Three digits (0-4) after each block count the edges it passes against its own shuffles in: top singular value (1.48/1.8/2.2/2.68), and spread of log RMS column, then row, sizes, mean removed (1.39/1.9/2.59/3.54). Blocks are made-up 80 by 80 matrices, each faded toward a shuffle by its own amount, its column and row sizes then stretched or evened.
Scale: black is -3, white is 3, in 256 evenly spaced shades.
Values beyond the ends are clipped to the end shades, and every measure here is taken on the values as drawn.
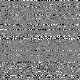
0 1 4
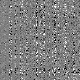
2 4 2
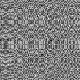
4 0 1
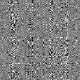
1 4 3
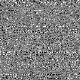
0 0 3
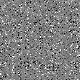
0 2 1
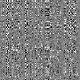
3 4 2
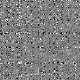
0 3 3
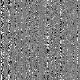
2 4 0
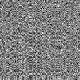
3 1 0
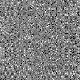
3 2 0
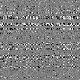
4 1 4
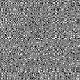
4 0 3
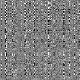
4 4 2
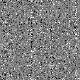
1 2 1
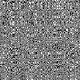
3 2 2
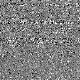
0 1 3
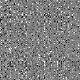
3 3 1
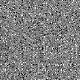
2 1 1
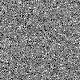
1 0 0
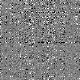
0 3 3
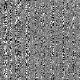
1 4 1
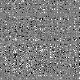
0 3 3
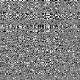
3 1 3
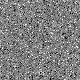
0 0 0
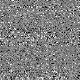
1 1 3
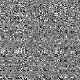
2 2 3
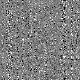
0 3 0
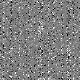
1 3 1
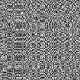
4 1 2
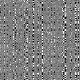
4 4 0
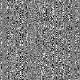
1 4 0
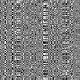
4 4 0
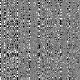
4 4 2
